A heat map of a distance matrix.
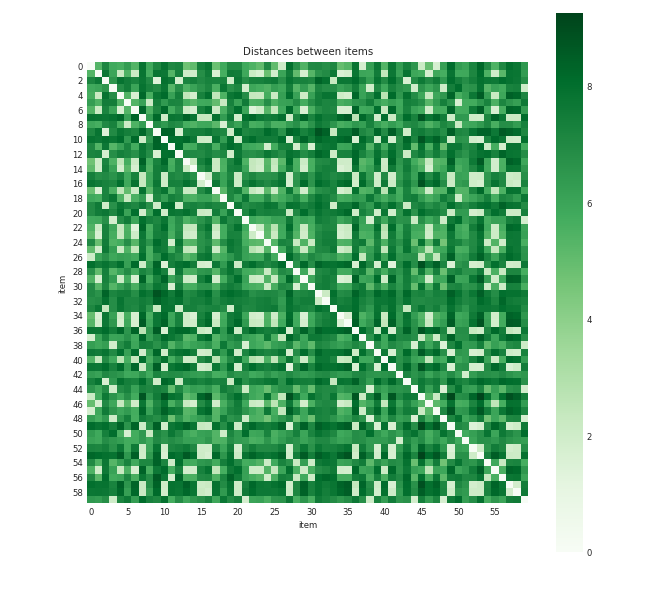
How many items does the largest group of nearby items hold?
15
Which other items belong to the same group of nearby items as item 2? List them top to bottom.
9, 12, 19, 33, 43
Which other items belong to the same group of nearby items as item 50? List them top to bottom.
5, 8, 18
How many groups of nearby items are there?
9
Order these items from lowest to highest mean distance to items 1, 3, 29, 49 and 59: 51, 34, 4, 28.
34, 4, 28, 51
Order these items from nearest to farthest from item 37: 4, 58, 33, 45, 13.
45, 13, 4, 33, 58
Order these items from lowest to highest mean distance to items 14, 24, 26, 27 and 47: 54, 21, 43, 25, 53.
25, 54, 21, 53, 43
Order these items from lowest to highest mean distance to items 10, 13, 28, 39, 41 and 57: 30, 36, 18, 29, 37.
36, 30, 18, 29, 37
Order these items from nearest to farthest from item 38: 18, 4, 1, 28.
28, 1, 4, 18
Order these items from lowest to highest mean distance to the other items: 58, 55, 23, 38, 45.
23, 55, 38, 58, 45
